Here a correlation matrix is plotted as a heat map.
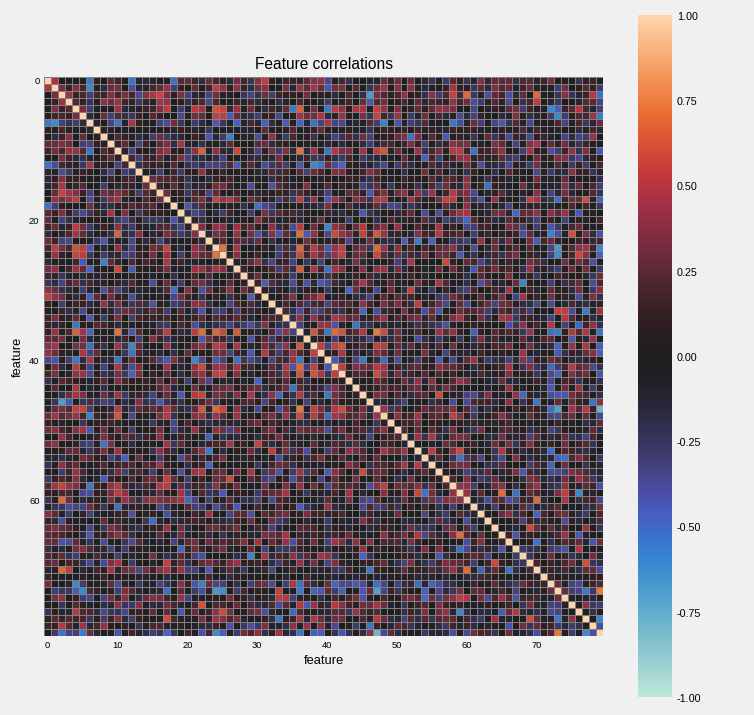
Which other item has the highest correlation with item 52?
30
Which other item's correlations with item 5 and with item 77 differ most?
69
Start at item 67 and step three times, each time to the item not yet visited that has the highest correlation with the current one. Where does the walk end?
24
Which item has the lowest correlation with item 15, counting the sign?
63
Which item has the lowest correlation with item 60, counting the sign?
20
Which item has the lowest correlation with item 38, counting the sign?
12
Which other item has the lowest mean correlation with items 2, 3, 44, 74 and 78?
46
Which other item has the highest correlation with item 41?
36
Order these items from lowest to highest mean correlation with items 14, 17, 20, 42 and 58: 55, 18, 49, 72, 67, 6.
6, 72, 18, 67, 49, 55
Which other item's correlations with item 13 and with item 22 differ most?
10
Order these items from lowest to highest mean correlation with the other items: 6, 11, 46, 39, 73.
6, 73, 46, 11, 39
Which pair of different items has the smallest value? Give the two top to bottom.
47, 79
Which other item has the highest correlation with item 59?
65
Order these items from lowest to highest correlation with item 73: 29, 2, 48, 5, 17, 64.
5, 17, 48, 2, 64, 29
